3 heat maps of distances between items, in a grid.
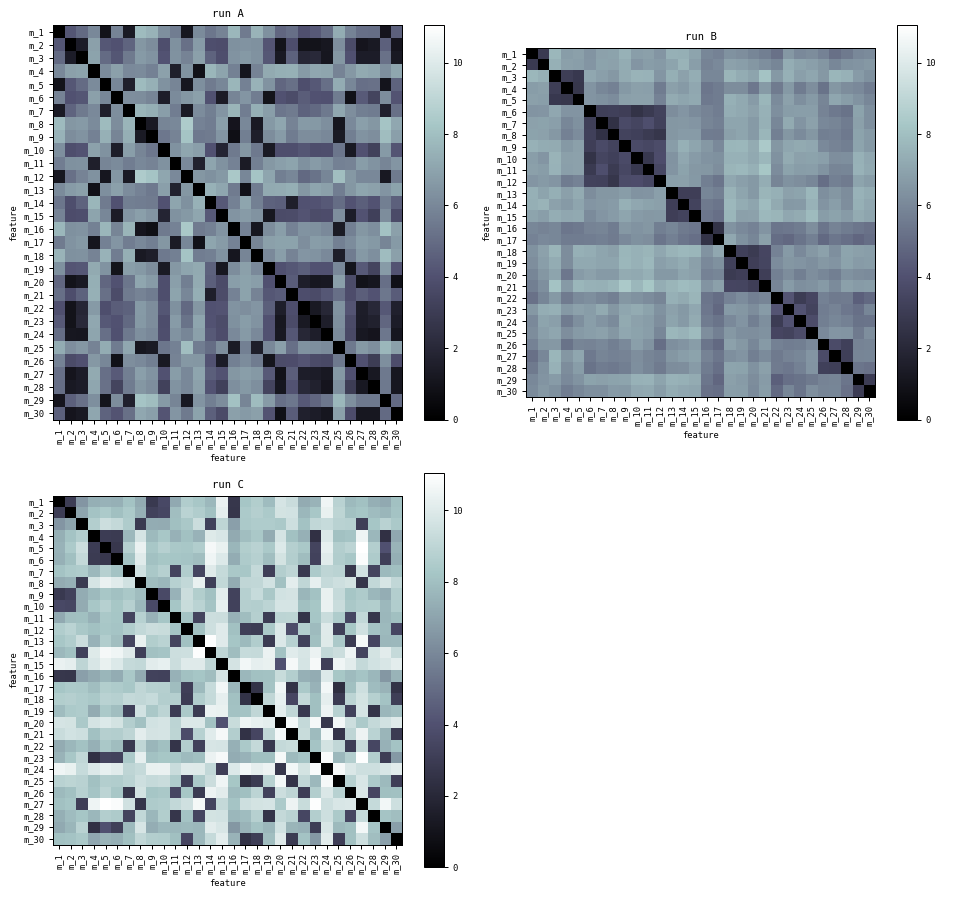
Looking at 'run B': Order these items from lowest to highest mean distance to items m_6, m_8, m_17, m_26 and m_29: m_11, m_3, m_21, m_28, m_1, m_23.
m_28, m_11, m_23, m_1, m_3, m_21
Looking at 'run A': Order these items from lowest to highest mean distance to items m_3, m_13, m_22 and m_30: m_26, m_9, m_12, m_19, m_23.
m_23, m_26, m_19, m_12, m_9
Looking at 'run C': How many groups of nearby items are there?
6
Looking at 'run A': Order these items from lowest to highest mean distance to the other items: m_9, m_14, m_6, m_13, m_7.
m_6, m_14, m_7, m_9, m_13
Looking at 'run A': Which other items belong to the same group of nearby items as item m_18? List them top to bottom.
m_8, m_9, m_16, m_25
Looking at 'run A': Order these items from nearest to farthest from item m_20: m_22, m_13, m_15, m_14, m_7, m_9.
m_22, m_15, m_14, m_7, m_9, m_13
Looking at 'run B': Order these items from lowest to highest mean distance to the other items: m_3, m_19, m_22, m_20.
m_22, m_20, m_19, m_3
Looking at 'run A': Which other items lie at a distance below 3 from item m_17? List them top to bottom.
m_4, m_11, m_13
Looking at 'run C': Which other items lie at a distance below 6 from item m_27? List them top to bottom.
m_3, m_8, m_14
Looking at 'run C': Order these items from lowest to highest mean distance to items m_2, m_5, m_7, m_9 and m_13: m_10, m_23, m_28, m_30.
m_28, m_10, m_23, m_30
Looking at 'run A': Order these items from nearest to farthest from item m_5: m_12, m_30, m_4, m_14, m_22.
m_12, m_22, m_30, m_14, m_4
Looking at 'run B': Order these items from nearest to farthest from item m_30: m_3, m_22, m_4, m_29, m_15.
m_29, m_22, m_4, m_3, m_15
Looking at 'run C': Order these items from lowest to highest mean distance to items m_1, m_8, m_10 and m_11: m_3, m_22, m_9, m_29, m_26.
m_9, m_3, m_22, m_26, m_29
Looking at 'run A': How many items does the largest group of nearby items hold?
9
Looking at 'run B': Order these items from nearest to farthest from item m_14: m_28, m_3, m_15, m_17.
m_15, m_17, m_28, m_3
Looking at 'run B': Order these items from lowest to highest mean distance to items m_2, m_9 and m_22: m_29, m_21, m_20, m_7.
m_7, m_29, m_20, m_21
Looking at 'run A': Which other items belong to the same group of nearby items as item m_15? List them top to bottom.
m_6, m_10, m_19, m_26
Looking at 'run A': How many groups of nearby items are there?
6
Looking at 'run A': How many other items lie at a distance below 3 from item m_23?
8
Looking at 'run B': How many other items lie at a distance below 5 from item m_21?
3
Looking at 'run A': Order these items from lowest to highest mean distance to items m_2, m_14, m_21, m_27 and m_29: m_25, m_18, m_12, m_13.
m_12, m_25, m_18, m_13
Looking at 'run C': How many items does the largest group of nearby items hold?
7
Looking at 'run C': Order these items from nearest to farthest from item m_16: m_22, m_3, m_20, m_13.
m_3, m_22, m_13, m_20
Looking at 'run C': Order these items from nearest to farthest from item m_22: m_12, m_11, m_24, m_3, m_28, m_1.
m_11, m_28, m_1, m_3, m_12, m_24
